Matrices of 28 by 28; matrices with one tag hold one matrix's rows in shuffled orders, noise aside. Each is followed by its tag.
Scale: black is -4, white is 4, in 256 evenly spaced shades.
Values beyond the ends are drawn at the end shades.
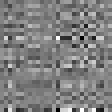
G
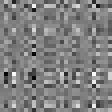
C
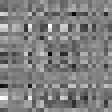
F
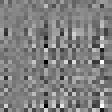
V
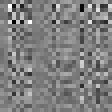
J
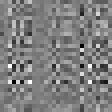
J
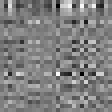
G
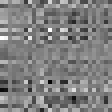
F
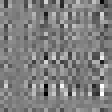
V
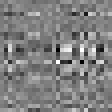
G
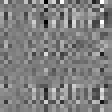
V
